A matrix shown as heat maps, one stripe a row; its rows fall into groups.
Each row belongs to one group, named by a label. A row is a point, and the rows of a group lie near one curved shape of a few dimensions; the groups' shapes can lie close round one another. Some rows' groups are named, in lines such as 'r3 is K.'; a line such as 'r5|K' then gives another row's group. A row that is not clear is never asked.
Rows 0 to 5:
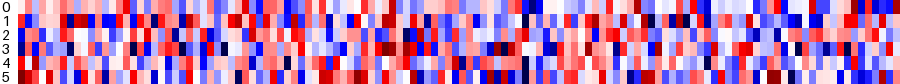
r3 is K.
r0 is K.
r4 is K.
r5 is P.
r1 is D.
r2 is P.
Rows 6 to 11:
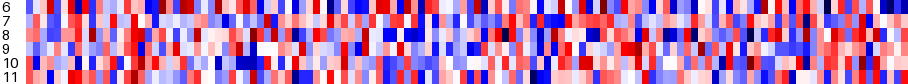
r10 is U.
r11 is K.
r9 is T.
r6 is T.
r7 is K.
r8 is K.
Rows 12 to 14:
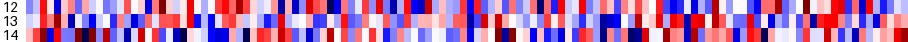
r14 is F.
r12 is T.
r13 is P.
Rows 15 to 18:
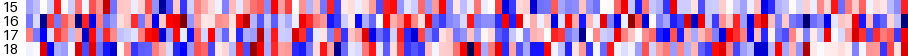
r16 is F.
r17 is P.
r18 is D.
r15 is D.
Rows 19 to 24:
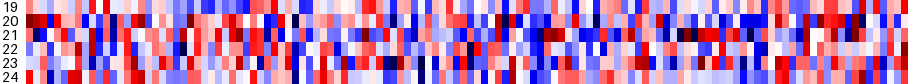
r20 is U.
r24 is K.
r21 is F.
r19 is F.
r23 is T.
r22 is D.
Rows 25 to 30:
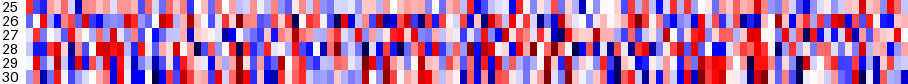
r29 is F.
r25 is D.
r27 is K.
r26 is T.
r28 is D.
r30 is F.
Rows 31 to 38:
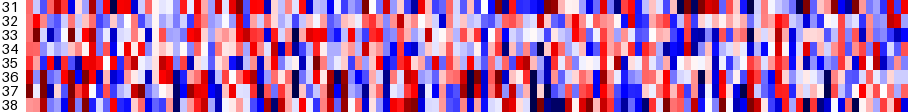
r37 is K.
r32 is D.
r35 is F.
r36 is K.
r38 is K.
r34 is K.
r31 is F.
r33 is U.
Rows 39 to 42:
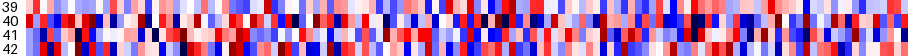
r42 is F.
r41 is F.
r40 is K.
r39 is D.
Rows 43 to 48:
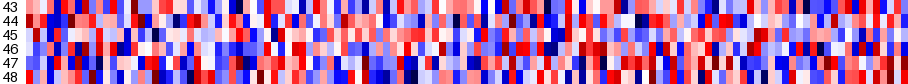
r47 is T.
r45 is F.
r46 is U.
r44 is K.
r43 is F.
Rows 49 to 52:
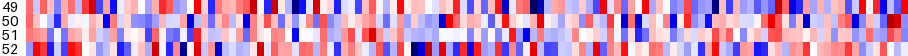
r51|D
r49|K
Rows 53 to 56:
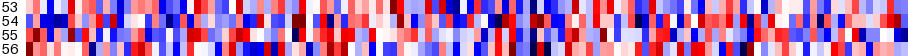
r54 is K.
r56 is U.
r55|U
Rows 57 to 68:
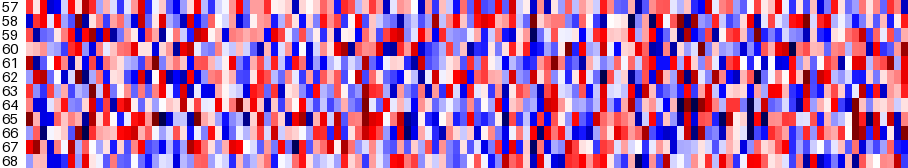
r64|F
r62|D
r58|D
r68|K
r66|K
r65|P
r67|U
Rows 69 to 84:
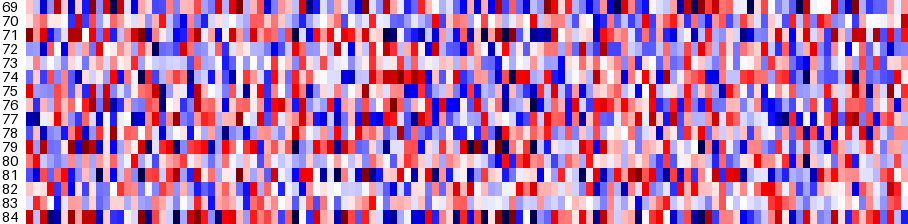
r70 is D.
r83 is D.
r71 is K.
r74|K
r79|K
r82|D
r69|F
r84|K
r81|T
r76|D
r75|P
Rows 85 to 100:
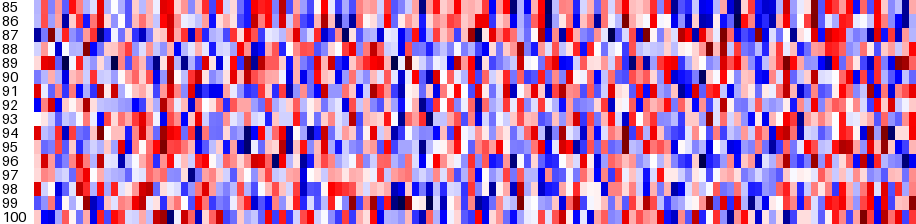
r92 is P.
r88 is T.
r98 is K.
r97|D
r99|T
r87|P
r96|U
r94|F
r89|D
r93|T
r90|T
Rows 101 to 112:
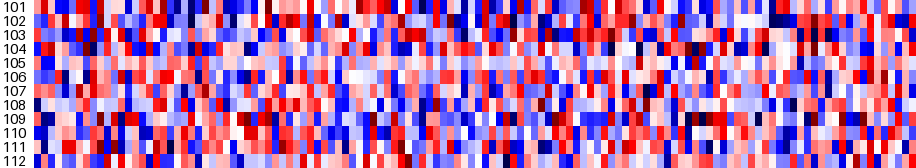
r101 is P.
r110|T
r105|F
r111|D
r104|D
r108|P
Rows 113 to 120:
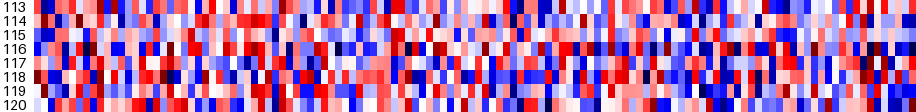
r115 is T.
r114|U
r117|F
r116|T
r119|U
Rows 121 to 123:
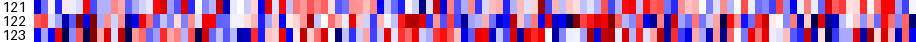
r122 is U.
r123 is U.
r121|P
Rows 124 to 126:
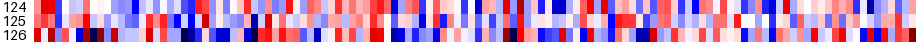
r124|P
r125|P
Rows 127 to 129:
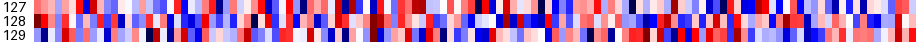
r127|K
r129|T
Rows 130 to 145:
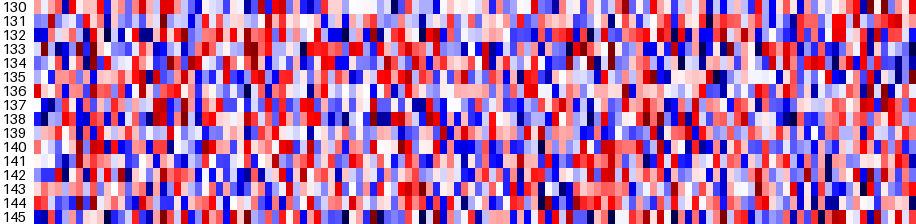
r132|T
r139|D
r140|D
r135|K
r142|U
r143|K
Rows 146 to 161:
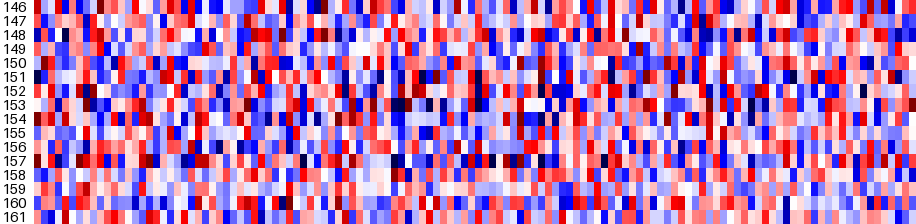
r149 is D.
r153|T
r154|U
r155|T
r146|F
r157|K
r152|K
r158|T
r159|F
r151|P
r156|F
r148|U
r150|D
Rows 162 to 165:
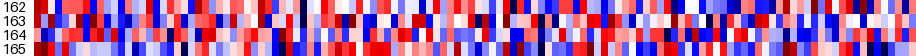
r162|U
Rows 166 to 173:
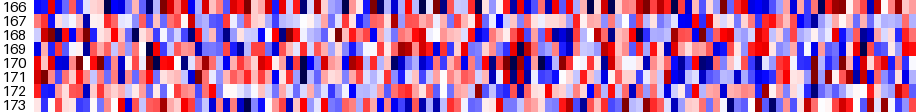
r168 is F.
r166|T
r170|K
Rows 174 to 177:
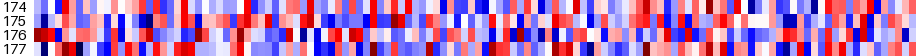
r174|T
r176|U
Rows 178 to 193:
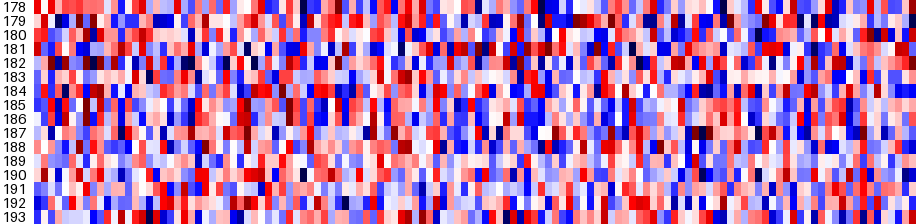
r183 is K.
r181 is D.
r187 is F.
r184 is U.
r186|F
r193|K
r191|P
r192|T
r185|F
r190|U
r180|K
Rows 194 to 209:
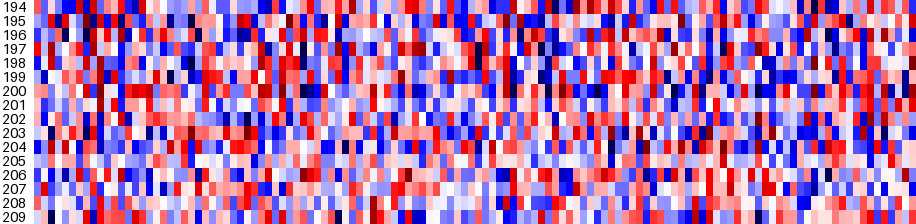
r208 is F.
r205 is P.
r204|P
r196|U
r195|F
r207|F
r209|K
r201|F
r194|U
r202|U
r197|K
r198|D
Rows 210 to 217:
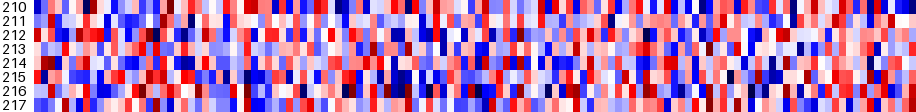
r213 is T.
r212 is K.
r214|P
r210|T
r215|U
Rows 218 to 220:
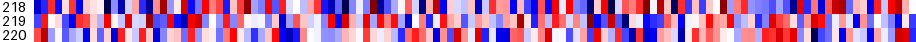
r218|T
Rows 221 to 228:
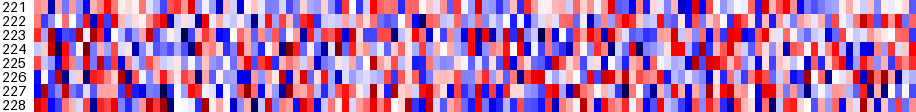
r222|P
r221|F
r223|K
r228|P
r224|F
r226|U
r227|F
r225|F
